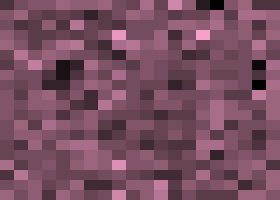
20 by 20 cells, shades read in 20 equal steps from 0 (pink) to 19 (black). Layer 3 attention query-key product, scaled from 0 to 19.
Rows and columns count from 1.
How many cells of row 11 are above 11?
2
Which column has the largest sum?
13
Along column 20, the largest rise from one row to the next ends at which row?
17
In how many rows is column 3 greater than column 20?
13
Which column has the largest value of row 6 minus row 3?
14
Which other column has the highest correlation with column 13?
4
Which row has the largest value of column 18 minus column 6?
19
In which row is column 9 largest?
6
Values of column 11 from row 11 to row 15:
11 12 9 12 14
